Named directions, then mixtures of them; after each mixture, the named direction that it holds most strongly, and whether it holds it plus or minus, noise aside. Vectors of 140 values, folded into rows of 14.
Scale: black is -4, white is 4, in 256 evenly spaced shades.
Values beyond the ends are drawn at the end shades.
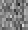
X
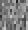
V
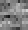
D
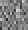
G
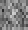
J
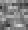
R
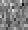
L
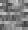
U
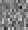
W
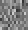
G, minus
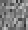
V, plus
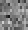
D, plus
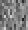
V, plus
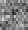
J, minus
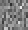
W, minus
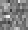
D, minus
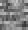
U, plus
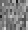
V, plus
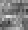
D, minus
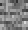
U, minus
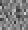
G, minus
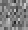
W, plus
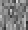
V, minus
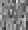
V, minus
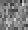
L, minus
